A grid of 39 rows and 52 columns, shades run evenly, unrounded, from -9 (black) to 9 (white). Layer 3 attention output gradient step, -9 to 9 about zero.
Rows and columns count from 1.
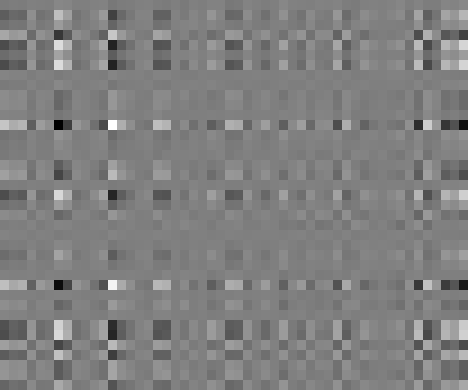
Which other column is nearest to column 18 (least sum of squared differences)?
3
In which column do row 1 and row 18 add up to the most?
13
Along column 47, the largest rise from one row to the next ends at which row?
5
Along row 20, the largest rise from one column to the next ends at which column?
7
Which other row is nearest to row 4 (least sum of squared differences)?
35
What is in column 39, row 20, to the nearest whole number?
-2
